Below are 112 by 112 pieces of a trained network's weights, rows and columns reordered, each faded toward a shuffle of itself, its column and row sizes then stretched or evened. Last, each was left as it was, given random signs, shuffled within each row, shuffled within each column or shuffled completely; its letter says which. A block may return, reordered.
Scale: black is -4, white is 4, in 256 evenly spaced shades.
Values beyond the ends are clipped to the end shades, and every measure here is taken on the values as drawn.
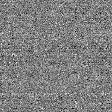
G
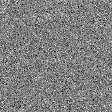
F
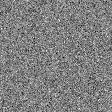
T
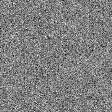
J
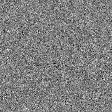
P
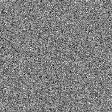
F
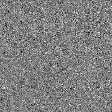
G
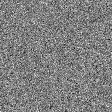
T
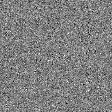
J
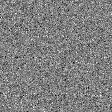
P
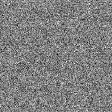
G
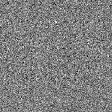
G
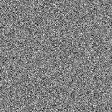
G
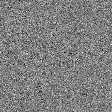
P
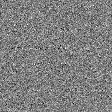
P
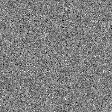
F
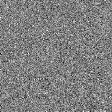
G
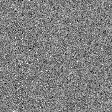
J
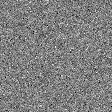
T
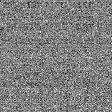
G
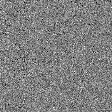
F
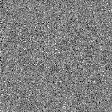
G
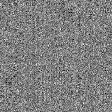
G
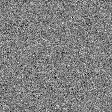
P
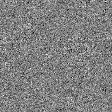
F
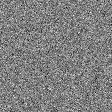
T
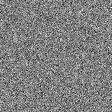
T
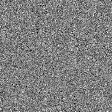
F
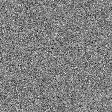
T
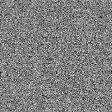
G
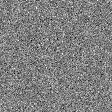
T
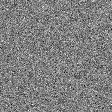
T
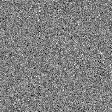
J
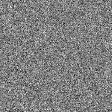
F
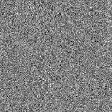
G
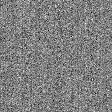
J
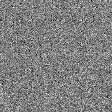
G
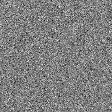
F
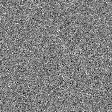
P
